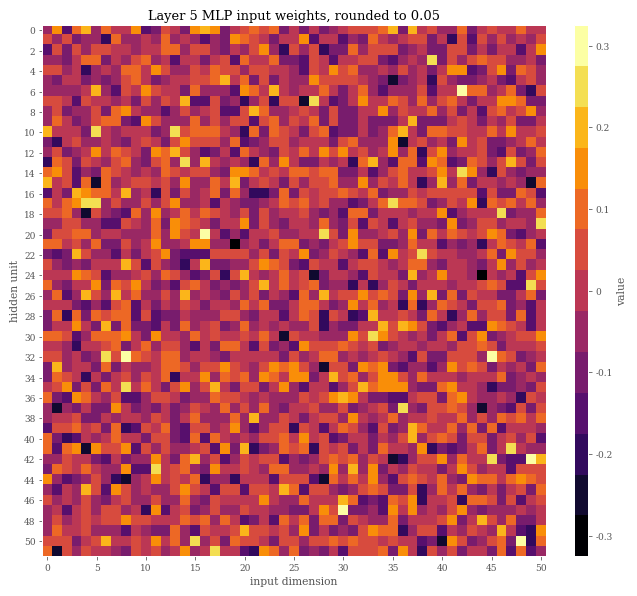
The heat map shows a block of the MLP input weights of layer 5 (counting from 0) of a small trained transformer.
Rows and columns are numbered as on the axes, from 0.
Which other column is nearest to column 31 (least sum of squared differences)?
11
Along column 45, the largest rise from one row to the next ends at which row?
42
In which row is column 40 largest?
15
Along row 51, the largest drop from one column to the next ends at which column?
1
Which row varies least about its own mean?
38
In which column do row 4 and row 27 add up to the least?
4
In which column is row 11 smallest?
36
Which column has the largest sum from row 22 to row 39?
8
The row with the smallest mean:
37
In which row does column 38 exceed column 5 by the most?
22
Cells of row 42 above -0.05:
28
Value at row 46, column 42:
-0.2
